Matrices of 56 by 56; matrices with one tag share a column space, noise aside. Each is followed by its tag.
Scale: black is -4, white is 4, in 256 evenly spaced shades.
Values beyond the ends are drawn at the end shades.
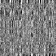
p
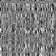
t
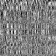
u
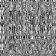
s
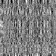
p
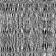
t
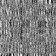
p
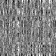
p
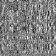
s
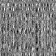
t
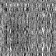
t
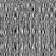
t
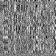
s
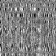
t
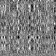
s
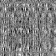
t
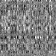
s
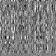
s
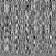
s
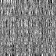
p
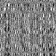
t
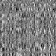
t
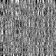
p
